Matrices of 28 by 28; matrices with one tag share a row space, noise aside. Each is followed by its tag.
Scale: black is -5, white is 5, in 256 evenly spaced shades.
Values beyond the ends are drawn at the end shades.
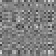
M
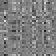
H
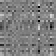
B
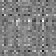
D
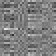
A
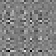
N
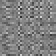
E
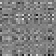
M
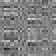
A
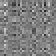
H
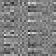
A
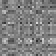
E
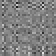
D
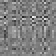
H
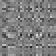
E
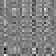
H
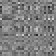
M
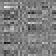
A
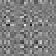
N
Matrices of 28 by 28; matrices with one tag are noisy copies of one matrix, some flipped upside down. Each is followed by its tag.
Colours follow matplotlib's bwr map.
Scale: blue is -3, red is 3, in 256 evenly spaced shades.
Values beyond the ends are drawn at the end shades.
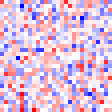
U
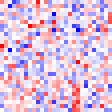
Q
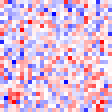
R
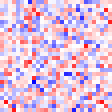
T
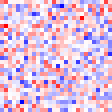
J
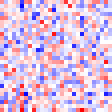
U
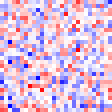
Q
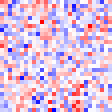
Q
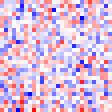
U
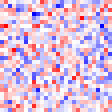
J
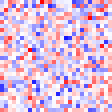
T
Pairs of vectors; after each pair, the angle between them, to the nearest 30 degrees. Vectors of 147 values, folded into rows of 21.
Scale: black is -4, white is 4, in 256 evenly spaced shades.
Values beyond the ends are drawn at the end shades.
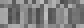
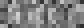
150 degrees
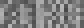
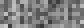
120 degrees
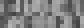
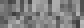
30 degrees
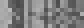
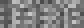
120 degrees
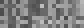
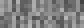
120 degrees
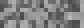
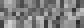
60 degrees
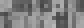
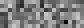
60 degrees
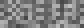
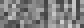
60 degrees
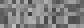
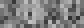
60 degrees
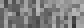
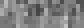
120 degrees
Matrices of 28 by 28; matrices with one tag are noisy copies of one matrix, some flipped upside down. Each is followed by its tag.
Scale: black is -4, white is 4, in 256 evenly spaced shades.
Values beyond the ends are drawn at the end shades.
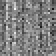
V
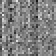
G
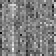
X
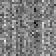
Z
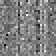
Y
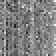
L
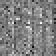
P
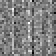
P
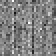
P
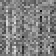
V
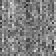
X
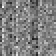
G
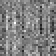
V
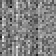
G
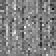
V
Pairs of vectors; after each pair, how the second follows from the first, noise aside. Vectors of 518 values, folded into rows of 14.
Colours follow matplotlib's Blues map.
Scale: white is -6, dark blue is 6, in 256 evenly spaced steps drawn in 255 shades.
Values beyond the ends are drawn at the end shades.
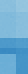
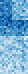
reversed, scaled up.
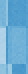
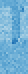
wrapped around, negated, partly zeroed.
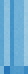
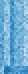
copied.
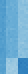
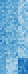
copied.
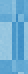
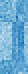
copied.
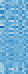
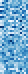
scaled up.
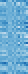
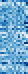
scaled up.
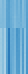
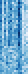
reversed, scaled up.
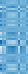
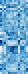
scaled up.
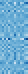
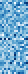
scaled up.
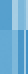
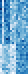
reversed, scaled up.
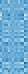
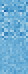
reversed, negated, partly zeroed.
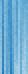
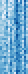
reversed, scaled up.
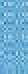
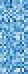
reversed, scaled up.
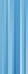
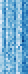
wrapped around, scaled up.
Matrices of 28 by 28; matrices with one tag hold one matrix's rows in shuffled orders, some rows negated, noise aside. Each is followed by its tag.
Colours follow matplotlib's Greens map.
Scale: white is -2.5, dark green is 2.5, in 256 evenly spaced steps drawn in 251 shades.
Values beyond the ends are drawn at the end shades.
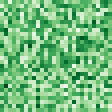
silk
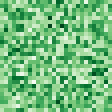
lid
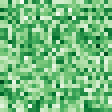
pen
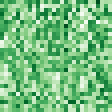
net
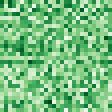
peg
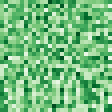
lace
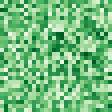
lace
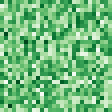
silk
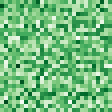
silk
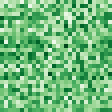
peg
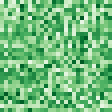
peg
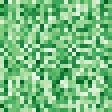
silk
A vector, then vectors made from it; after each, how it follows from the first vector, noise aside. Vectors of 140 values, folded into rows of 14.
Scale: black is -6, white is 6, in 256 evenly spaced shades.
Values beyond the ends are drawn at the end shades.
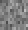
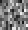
scaled up.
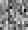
negated, scaled up.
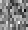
negated, scaled up.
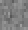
wrapped around, negated, shrunk.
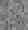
shrunk.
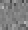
wrapped around, partly zeroed.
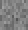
wrapped around, shrunk.
